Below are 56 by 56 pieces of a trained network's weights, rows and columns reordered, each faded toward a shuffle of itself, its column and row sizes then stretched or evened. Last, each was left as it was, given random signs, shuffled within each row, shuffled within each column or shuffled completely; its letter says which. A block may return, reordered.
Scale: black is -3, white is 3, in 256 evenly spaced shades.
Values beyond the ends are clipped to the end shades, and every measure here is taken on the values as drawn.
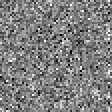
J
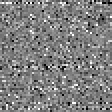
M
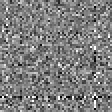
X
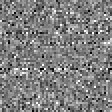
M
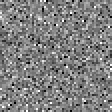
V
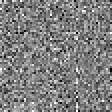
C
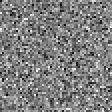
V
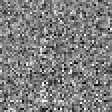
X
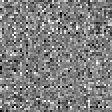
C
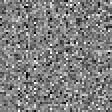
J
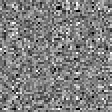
C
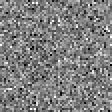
V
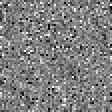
J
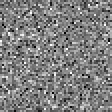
V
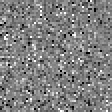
J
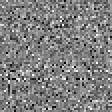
M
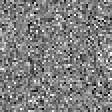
J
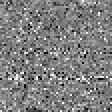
M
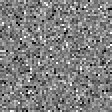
V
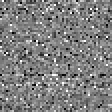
M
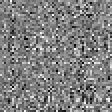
C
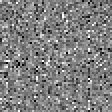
J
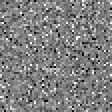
J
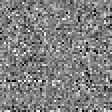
X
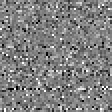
M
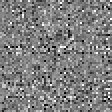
X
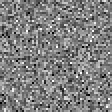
V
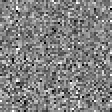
X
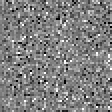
J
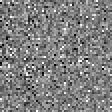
J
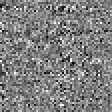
X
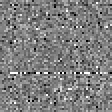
X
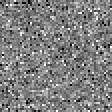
V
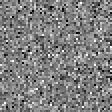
J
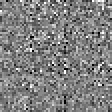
X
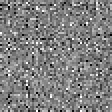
C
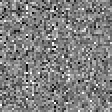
J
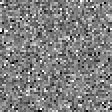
V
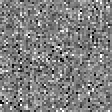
J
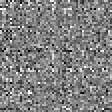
X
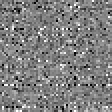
C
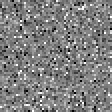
J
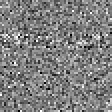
M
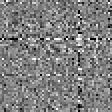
C
